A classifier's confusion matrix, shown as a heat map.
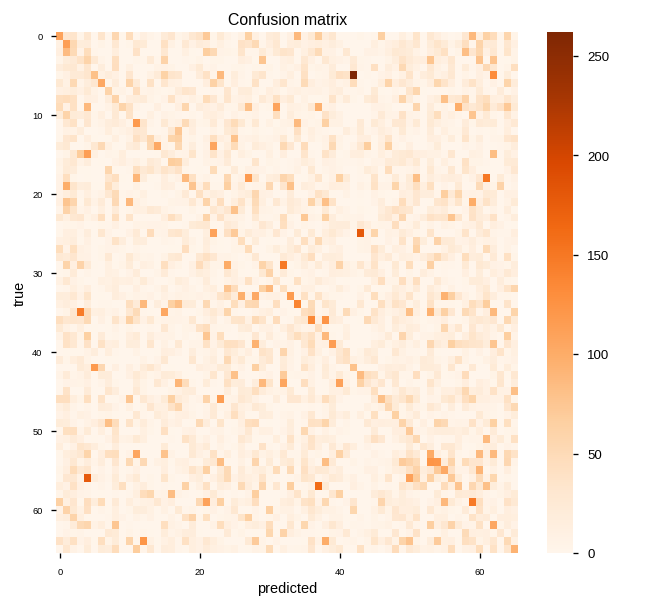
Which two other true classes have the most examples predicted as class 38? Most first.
36, 64
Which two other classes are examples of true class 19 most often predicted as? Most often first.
1, 33
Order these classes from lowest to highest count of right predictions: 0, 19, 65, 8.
8, 19, 65, 0
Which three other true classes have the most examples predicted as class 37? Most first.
57, 9, 0
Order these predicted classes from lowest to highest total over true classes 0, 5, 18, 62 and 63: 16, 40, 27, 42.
16, 40, 27, 42
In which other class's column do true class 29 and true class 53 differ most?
32
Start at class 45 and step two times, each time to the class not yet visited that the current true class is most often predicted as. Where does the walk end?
11
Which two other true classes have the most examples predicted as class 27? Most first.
18, 9
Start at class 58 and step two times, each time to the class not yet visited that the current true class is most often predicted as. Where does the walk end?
17
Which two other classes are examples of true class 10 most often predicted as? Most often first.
59, 1
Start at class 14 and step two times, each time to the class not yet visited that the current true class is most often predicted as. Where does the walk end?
25
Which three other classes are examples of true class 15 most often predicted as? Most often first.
4, 62, 3
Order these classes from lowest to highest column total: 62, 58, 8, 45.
45, 58, 8, 62
